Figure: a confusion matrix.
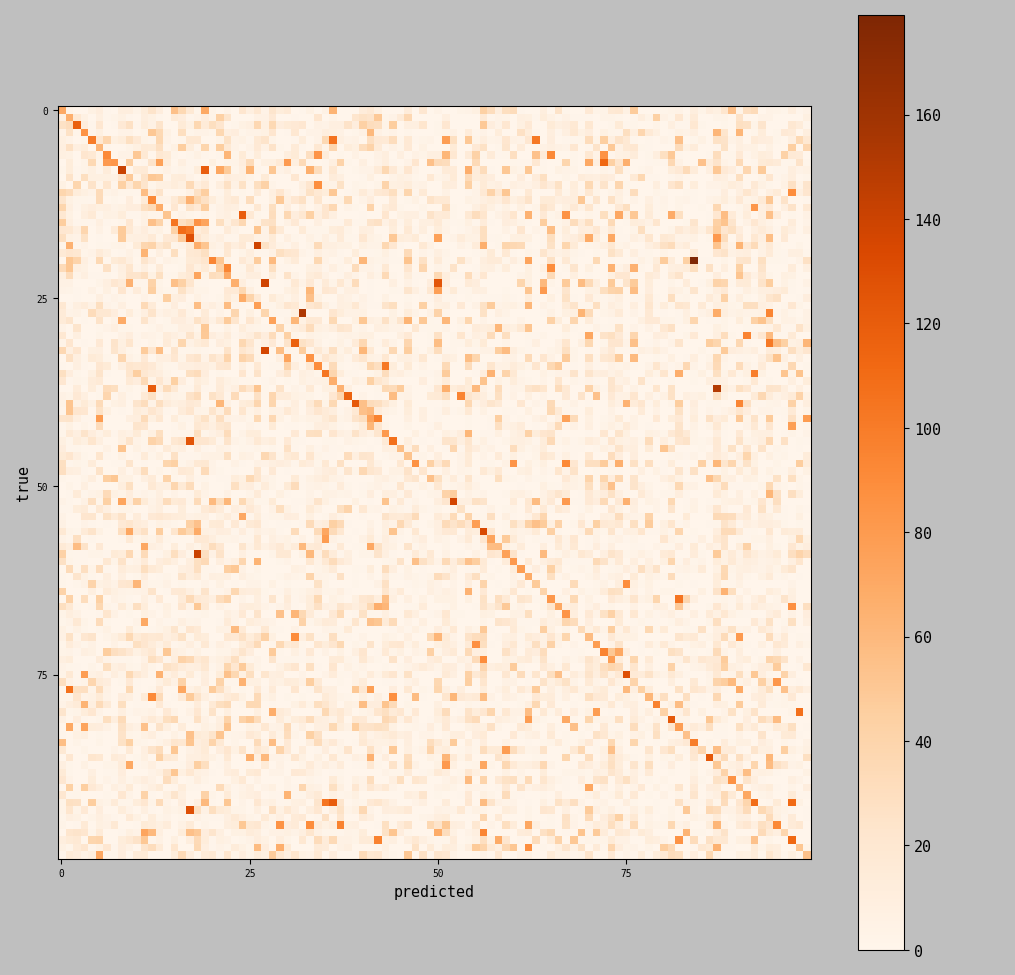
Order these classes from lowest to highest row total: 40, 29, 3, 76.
29, 40, 3, 76
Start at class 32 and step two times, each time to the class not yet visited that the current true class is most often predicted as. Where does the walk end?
94
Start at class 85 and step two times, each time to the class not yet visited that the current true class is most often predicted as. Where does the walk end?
18
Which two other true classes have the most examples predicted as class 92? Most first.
35, 13
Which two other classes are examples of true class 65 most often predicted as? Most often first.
82, 43
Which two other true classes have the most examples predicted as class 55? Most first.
71, 37
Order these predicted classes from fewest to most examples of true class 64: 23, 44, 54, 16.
44, 16, 23, 54
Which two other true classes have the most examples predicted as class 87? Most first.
37, 17
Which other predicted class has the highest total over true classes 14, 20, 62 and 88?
84
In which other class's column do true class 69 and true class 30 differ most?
91
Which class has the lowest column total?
85
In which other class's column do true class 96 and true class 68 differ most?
56
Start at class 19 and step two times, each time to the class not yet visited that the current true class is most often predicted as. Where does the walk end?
97
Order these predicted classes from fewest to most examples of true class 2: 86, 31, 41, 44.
86, 31, 41, 44
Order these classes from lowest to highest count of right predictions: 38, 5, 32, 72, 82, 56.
32, 5, 82, 72, 38, 56
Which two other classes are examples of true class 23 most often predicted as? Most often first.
27, 50
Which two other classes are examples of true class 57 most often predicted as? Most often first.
35, 59
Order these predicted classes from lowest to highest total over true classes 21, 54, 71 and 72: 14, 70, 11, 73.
70, 11, 14, 73
